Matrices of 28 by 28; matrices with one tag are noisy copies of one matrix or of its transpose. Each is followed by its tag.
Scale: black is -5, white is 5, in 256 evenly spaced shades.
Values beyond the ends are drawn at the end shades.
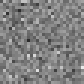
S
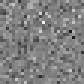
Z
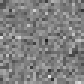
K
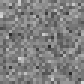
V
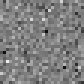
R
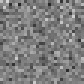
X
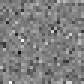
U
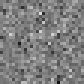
Z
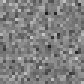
V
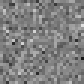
Z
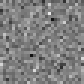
U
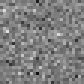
Z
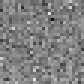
U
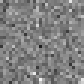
K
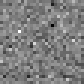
R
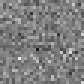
V
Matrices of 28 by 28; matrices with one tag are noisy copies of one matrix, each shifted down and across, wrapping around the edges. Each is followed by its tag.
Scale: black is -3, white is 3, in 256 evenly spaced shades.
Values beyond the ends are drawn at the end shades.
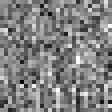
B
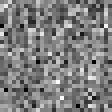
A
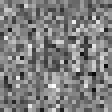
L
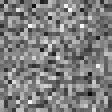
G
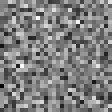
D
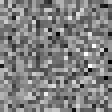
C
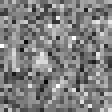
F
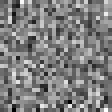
B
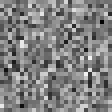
A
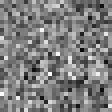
F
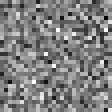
D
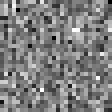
L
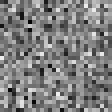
L
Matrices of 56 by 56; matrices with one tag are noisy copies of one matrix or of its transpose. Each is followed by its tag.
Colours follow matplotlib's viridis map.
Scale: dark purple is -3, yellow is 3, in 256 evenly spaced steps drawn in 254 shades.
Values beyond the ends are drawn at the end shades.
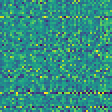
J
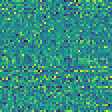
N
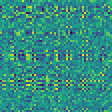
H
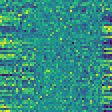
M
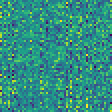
N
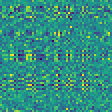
H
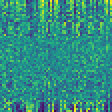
M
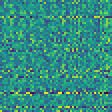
J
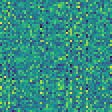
N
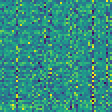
J
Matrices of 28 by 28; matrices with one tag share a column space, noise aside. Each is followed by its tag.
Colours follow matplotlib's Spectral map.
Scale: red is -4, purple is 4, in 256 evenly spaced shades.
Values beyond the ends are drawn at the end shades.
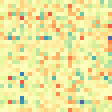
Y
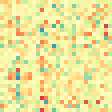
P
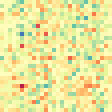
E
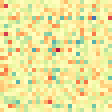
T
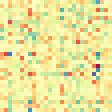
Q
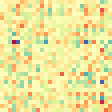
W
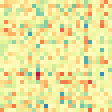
W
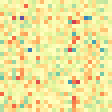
T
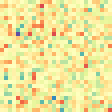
P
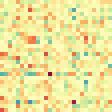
Q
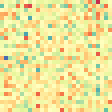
E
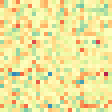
W
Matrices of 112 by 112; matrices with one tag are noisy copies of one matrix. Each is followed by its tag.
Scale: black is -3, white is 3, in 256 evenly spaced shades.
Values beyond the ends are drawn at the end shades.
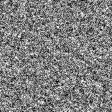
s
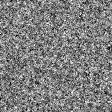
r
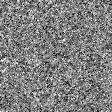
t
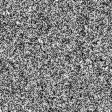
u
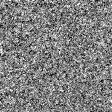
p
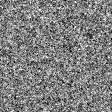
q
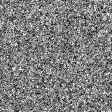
q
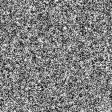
u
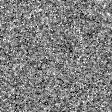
q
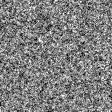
u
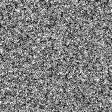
p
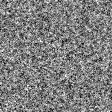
u
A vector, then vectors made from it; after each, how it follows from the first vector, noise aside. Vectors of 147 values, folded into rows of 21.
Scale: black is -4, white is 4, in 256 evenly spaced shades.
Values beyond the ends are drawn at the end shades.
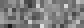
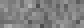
negated, shrunk.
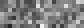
copied.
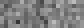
reversed, negated, shrunk.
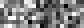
negated, scaled up.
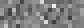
reversed, partly zeroed.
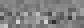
reversed, partly zeroed.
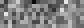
wrapped around.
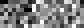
wrapped around, scaled up.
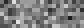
wrapped around.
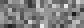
copied.
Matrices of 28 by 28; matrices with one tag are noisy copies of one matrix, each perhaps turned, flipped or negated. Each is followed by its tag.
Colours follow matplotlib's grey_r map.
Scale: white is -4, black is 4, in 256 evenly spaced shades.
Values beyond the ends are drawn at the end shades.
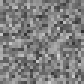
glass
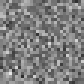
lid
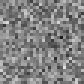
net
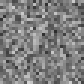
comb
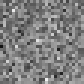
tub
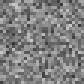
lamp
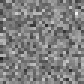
lid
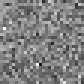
net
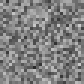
lamp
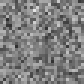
comb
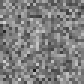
comb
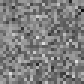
net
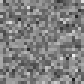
glass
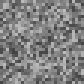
lamp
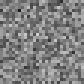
tub
